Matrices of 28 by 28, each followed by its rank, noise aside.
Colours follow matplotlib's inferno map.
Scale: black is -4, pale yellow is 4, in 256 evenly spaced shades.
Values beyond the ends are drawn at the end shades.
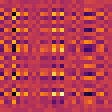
one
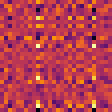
two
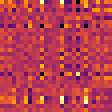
two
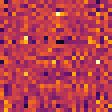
four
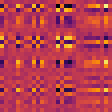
one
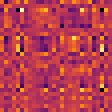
two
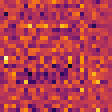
four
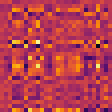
two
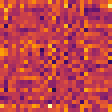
six
